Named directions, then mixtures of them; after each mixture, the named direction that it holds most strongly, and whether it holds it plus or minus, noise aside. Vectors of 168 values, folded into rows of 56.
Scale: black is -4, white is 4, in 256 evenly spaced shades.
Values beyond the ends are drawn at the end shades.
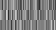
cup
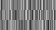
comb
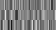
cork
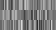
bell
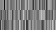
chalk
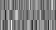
cork, minus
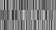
bell, minus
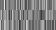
chalk, minus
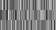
cup, minus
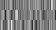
cork, minus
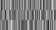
comb, plus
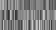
bell, minus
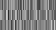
cup, plus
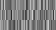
comb, minus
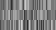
bell, plus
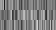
bell, minus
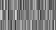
cup, plus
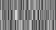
comb, minus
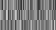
cup, plus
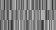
chalk, plus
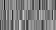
chalk, plus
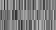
bell, minus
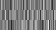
comb, minus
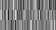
cup, plus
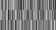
cup, plus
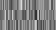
cup, minus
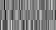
cork, minus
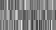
bell, plus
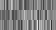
bell, minus
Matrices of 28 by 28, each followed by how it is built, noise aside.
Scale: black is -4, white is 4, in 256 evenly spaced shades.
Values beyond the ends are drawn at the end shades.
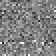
uneven rows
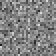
noise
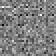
low rank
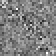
banded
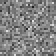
noise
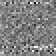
uneven rows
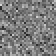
Toeplitz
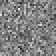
noise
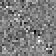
banded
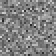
noise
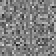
low rank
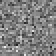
noise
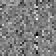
uneven columns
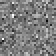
uneven columns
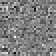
low rank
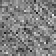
Toeplitz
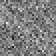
Toeplitz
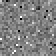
sparse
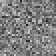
low rank
